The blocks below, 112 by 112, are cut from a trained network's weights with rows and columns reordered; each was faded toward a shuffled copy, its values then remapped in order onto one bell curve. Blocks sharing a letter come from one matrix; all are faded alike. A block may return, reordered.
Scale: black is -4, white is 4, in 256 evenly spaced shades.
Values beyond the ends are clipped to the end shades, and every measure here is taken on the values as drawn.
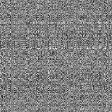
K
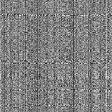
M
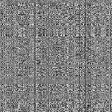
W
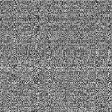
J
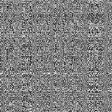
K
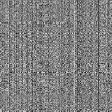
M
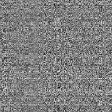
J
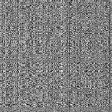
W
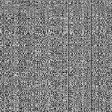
W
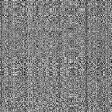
W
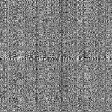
W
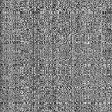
W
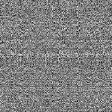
J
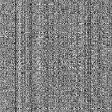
M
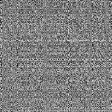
J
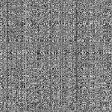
W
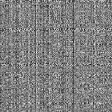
M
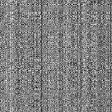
M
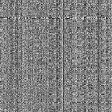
M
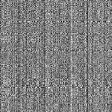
M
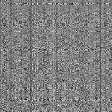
W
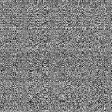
J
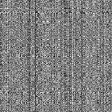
M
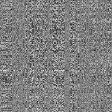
K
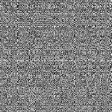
J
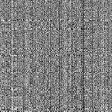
M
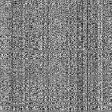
M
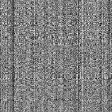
M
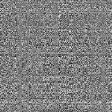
J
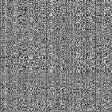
W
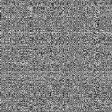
J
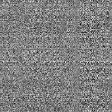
J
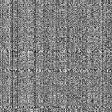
M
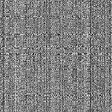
M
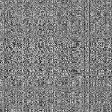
W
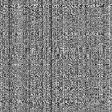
M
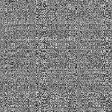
J
